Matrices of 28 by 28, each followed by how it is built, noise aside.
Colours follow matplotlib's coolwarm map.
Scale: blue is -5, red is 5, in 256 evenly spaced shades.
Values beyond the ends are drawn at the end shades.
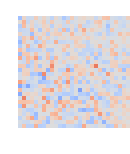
lower triangular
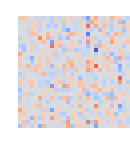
uneven columns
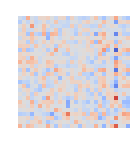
low rank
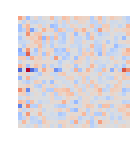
low rank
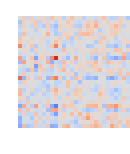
low rank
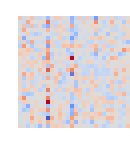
uneven columns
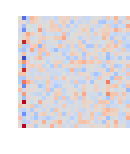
uneven columns
